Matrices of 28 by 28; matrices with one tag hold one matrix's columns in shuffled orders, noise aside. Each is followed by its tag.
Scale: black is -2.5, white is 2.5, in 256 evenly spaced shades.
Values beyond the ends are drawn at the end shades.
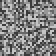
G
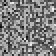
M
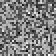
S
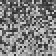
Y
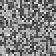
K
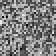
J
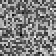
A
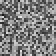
S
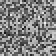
A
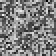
M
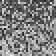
Y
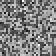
J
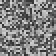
K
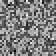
K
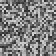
J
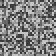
M
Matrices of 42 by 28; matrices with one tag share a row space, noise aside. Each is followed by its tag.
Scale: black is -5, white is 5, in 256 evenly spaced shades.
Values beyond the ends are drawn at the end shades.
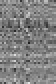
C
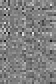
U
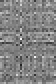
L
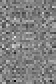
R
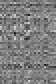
C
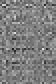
R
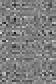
R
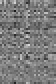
C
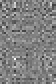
R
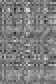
C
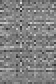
L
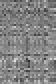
C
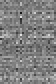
L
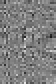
U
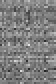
C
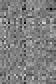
U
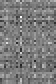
L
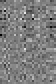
U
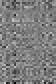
R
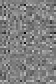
U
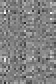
U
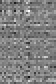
C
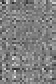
R
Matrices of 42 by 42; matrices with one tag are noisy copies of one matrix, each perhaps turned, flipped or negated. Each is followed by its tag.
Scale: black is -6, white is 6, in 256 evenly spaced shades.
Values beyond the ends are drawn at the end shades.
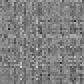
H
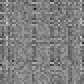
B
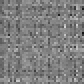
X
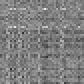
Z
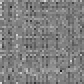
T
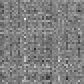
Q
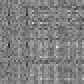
Z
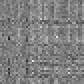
Z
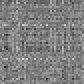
Q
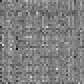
T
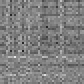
Z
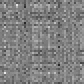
Q
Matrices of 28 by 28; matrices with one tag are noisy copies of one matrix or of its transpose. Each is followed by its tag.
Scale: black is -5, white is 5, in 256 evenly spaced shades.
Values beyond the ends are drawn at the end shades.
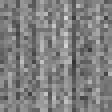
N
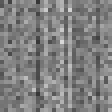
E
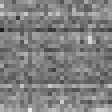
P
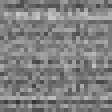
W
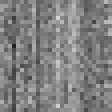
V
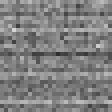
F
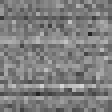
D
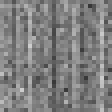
F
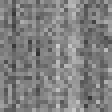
V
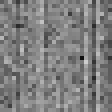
D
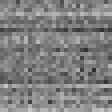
P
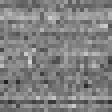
W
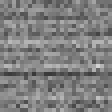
N
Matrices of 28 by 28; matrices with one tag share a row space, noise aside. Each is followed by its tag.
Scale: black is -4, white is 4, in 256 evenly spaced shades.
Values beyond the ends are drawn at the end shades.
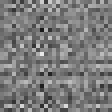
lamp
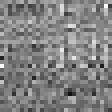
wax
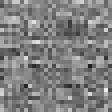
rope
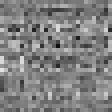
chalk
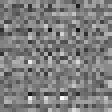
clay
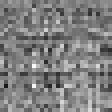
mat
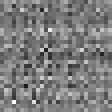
lamp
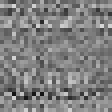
lamp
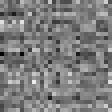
chalk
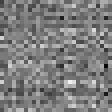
wax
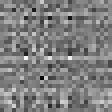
lamp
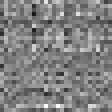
mat
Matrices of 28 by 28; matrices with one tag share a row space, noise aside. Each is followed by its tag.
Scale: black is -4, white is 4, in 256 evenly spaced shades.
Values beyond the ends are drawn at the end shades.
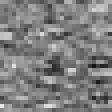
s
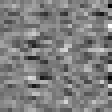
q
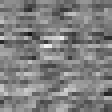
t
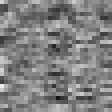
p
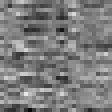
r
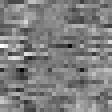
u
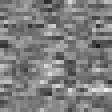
s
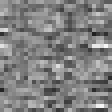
s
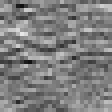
r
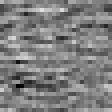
r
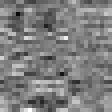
r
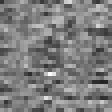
s
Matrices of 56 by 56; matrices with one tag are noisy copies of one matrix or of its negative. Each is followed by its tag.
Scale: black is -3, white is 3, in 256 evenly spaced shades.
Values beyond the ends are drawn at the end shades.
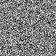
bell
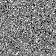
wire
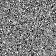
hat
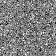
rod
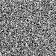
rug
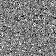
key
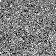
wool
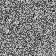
hat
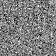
key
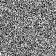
rug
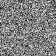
rug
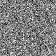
rod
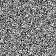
bell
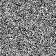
bell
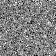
bell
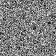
bell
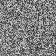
wool
